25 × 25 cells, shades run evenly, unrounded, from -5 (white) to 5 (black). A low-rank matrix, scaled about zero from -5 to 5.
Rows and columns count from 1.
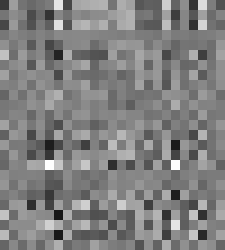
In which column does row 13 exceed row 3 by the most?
7
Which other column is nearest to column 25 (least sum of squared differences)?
3
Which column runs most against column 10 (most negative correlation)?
17
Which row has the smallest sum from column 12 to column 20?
21
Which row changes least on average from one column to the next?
4
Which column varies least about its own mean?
24
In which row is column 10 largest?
15
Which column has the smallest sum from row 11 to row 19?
14
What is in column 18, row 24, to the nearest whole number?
-2
